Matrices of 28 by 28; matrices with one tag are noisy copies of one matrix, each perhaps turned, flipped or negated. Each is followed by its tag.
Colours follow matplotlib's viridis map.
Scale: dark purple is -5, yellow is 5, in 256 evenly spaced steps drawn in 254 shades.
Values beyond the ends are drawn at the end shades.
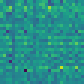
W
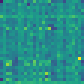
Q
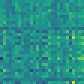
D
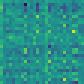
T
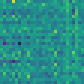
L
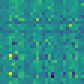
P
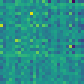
D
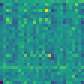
Q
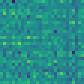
L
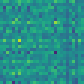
L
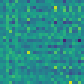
L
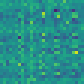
P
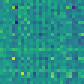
W
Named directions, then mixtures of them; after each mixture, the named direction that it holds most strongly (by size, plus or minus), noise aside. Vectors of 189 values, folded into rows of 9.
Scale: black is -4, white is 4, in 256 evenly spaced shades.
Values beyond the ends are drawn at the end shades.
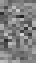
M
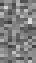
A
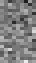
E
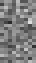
A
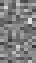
A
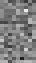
E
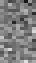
E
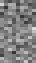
A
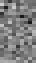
A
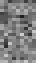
M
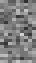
M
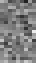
E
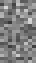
A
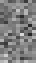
M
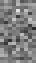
A
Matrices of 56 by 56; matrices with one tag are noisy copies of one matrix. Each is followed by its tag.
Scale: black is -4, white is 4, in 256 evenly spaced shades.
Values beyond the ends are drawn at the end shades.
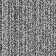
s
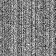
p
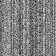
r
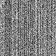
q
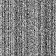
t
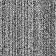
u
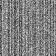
s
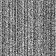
u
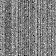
q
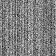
u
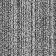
p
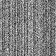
u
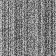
t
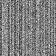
s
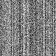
r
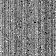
t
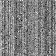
t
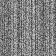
p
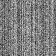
p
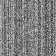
t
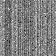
q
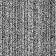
u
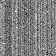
q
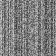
t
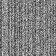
s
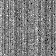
t
